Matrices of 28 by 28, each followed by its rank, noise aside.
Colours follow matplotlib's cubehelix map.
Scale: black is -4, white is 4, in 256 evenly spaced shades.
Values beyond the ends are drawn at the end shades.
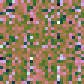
five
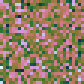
eight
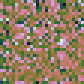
seven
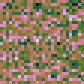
six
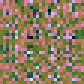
five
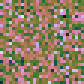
seven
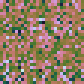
six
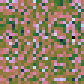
five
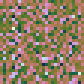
five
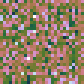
six
